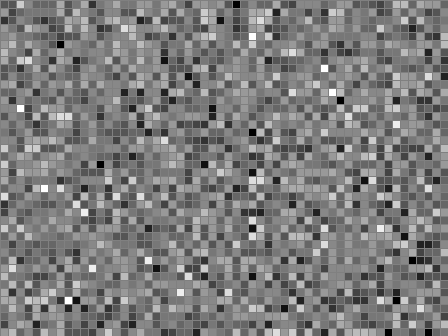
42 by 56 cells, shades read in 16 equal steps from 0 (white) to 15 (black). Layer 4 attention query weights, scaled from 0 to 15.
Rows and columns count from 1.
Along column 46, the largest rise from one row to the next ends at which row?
23
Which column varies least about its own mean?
31
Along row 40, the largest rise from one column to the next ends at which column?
51
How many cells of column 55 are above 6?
30
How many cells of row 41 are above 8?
27
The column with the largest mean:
54
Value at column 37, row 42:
3
